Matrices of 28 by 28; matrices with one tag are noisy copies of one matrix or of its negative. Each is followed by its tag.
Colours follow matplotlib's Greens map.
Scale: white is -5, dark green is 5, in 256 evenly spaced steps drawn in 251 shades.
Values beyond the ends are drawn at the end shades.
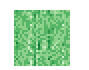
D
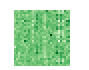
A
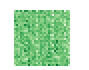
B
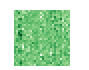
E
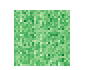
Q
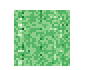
E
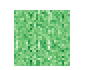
D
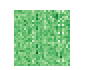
A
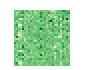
E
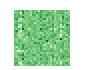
E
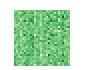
Q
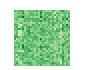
E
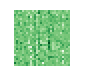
D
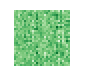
A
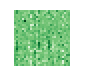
D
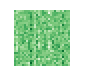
D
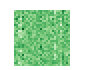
E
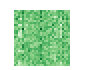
E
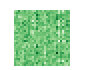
A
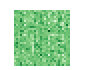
Q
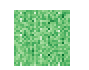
Q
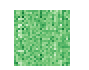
E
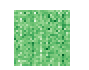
Q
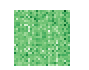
B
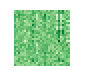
A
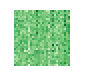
B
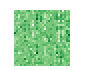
A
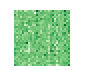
B
